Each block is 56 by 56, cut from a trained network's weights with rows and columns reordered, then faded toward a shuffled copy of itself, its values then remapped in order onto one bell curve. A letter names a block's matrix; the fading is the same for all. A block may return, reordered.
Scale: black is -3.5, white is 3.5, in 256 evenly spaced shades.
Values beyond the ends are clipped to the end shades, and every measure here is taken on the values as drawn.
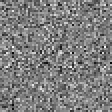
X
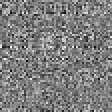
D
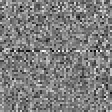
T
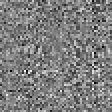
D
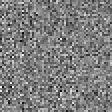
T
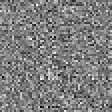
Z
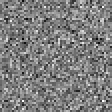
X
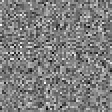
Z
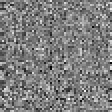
D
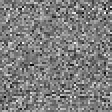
X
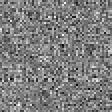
Z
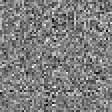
Z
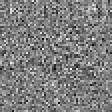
X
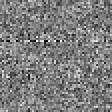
T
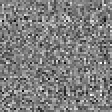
X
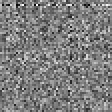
T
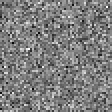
X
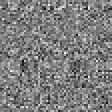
Z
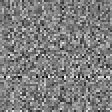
T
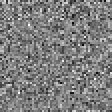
Z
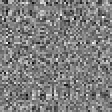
D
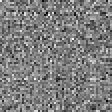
Z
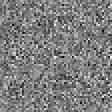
T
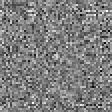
Z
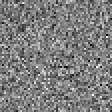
X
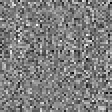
Z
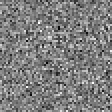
X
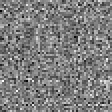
Z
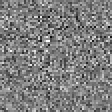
X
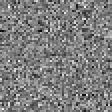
X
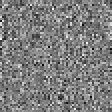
Z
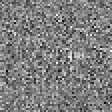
X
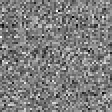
X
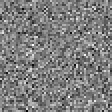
T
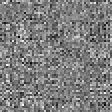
D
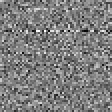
T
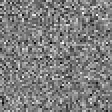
X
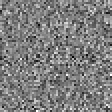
Z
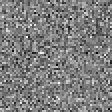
X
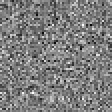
X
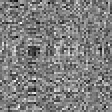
D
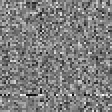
T
